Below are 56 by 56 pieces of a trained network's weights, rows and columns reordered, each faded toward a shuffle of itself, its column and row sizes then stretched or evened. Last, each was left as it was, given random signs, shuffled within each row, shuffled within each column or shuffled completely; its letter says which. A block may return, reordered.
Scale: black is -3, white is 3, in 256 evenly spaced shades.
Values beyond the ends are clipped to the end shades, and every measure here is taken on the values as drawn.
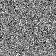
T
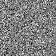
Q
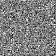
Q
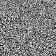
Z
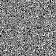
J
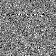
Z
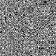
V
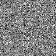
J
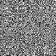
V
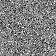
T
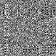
V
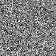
J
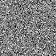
Q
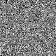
Z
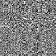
V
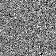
Q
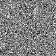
J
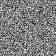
J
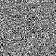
V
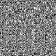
V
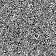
T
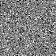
T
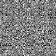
V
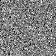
Q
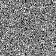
Q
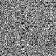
V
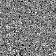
J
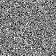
Z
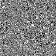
J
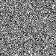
J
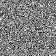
Z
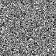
Q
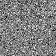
Z
